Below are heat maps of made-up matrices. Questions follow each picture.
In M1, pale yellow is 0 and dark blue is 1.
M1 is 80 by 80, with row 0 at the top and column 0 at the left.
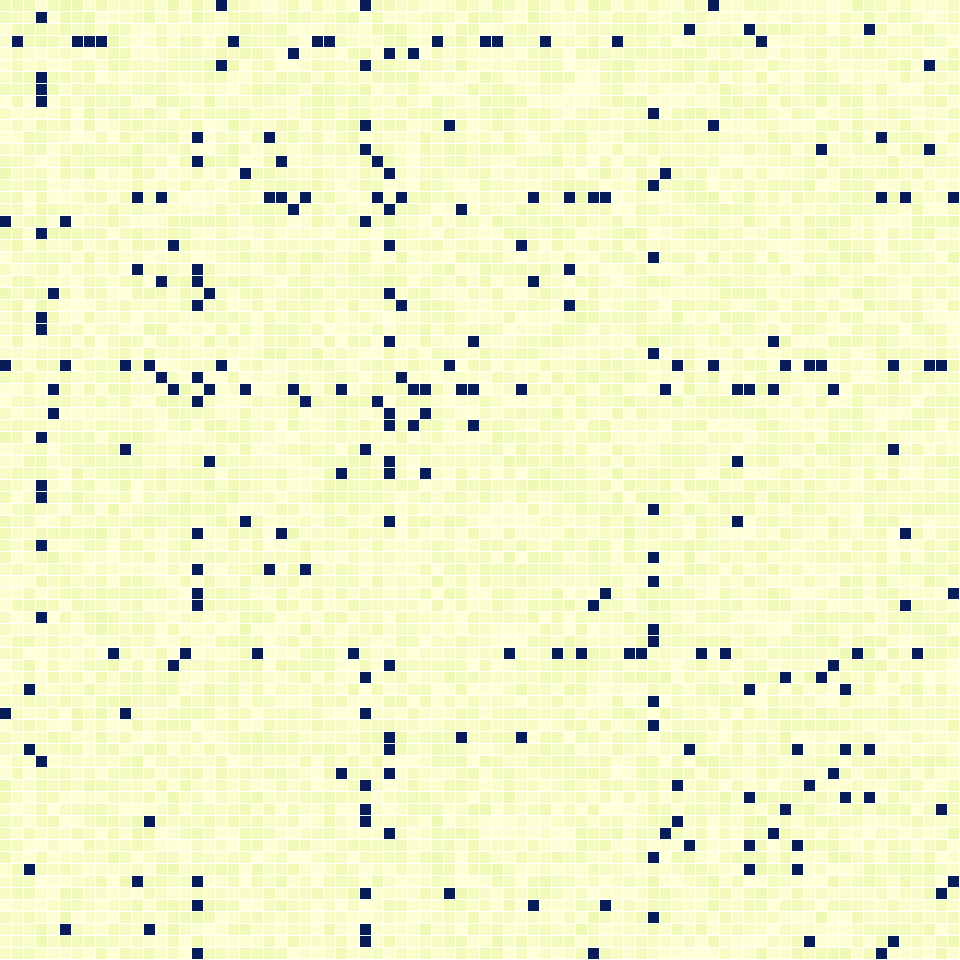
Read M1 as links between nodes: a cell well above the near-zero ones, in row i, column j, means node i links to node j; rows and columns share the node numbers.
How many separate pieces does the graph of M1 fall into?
5
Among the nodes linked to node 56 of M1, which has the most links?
node 30
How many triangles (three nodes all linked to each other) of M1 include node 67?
2
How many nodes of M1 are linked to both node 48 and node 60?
1
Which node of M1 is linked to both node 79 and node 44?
node 16
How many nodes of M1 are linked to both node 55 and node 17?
1
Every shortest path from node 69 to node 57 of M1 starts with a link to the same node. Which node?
node 32
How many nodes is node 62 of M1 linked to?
6
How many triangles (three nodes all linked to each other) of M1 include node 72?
2
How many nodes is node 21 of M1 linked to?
1
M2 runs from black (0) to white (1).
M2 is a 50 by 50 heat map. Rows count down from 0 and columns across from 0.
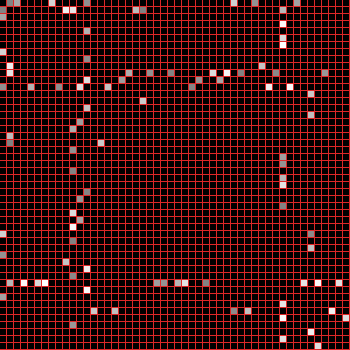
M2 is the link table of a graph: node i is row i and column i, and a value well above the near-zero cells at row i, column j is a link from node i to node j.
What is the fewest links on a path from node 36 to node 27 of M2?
3
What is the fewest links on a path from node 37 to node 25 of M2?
4
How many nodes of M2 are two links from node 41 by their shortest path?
7
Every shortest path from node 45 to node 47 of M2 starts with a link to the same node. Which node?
node 40
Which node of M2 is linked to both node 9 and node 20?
node 1
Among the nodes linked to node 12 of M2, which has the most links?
node 0
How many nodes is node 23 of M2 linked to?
1
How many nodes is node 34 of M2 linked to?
1
